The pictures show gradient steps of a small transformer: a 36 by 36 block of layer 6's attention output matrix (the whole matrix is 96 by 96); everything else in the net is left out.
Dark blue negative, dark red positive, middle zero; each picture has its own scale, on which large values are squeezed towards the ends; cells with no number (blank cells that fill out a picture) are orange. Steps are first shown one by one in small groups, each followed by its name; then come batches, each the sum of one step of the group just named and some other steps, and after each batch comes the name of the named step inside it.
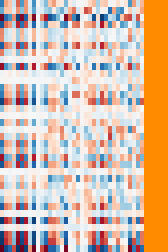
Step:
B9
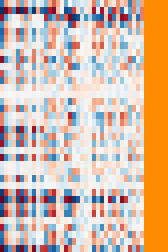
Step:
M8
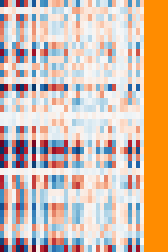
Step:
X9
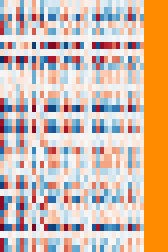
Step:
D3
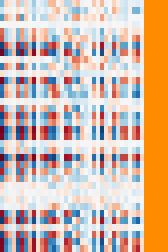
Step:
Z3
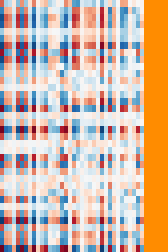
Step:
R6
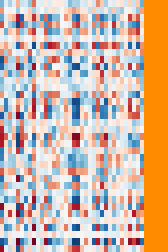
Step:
D3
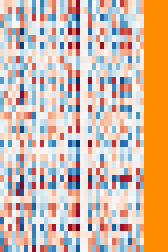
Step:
B9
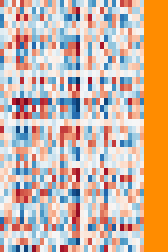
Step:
R6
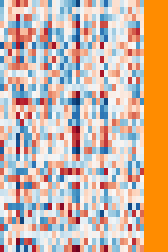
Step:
X9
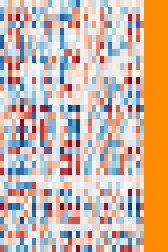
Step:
R6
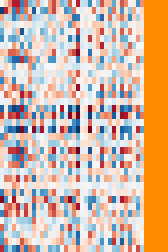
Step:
M8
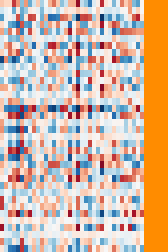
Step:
D3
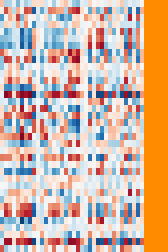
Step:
R6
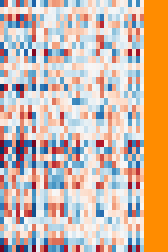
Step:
X9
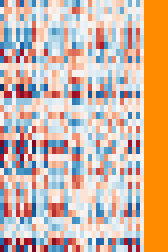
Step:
X9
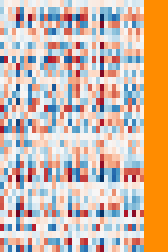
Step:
D3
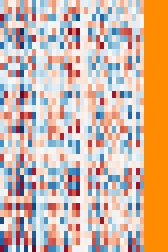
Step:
B9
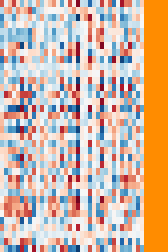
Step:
R6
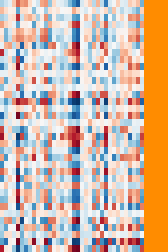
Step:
Z3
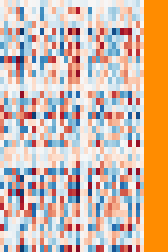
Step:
D3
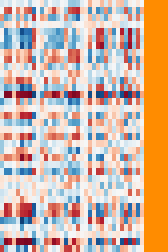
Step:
B9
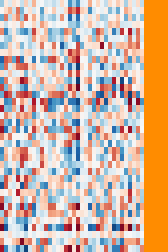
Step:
D3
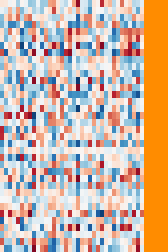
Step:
Z3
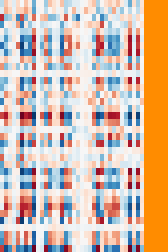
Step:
B9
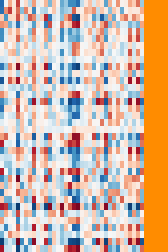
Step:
M8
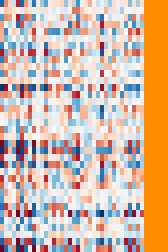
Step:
X9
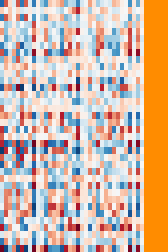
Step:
X9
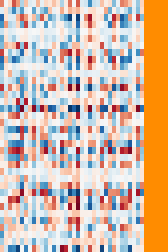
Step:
R6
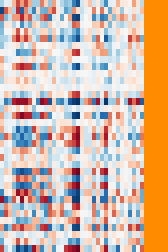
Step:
M8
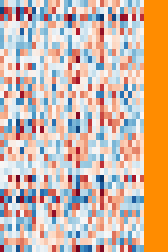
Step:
M8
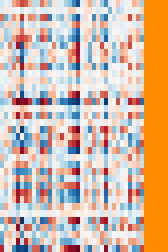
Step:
B9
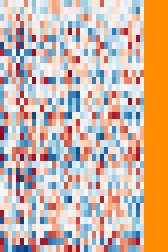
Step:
Z3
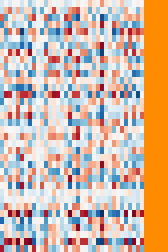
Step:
B9
